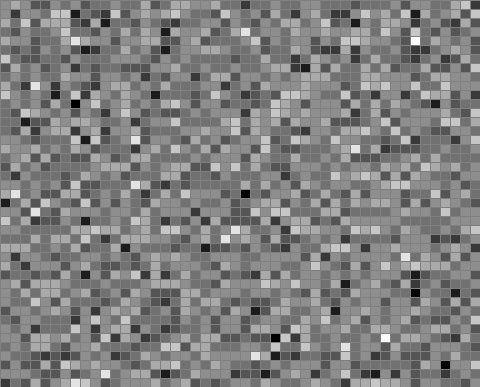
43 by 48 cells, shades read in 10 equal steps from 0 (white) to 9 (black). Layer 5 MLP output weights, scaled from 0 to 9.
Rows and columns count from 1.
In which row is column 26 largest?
35
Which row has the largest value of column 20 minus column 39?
38
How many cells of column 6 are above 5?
12
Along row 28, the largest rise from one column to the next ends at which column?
13
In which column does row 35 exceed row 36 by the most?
10
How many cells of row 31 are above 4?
28
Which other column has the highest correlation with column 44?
8
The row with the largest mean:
6
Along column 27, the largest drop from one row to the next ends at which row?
43
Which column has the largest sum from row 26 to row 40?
42
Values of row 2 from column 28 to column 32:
3 5 7 4 3
